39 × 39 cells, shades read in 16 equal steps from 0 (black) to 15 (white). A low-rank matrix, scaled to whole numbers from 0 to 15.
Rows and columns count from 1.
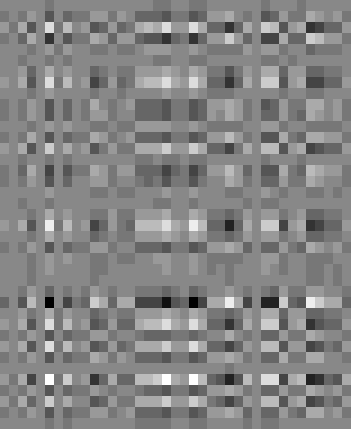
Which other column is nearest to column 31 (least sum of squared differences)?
30
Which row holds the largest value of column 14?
28
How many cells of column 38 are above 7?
22
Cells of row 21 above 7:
24
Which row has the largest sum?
35
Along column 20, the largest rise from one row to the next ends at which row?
29
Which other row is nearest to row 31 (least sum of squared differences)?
17
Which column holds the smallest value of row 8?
26
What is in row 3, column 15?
7
